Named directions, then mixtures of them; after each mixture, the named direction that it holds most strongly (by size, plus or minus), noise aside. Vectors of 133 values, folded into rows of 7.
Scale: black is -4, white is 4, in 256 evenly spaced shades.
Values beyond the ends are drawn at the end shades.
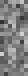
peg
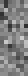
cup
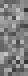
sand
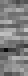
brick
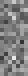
sand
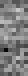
brick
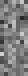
peg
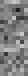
sand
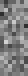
cup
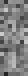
peg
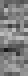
brick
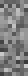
sand
